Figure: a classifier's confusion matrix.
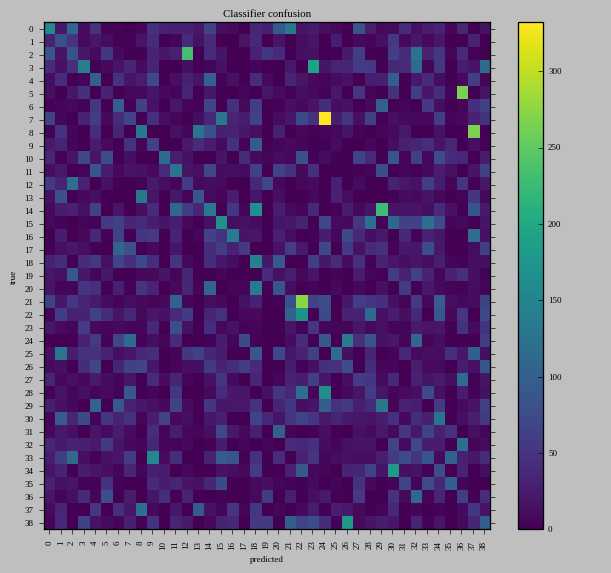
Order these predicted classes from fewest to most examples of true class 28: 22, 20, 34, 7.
34, 20, 7, 22
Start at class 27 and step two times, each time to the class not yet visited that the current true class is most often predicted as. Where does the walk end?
32
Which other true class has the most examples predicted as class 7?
24
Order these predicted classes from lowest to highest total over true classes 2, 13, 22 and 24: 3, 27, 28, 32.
3, 27, 28, 32
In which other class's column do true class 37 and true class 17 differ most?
8
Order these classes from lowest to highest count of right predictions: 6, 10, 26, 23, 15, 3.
23, 26, 6, 10, 3, 15
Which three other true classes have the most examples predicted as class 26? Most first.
38, 24, 16
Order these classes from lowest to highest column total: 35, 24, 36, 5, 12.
35, 5, 12, 36, 24
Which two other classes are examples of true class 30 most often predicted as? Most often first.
34, 1
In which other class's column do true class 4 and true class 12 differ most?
2
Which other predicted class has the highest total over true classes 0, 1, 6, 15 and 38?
21
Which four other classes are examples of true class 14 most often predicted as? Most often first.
29, 18, 11, 37
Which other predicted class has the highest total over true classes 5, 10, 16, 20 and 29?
36
